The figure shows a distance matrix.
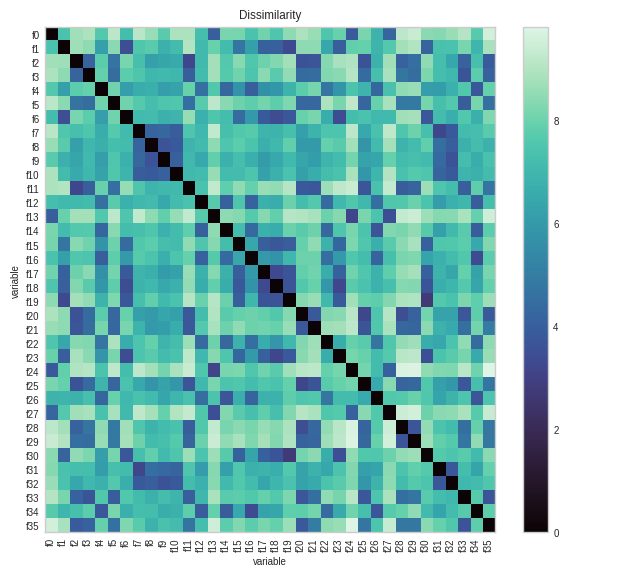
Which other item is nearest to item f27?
f13
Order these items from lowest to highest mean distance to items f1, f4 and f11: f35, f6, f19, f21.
f6, f19, f21, f35
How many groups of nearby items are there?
5
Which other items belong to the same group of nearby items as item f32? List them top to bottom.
f7, f8, f9, f10, f31
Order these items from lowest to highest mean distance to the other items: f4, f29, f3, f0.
f4, f3, f29, f0
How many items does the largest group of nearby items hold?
11
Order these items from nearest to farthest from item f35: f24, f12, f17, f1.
f12, f17, f1, f24
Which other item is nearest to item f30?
f19
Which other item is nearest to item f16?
f34
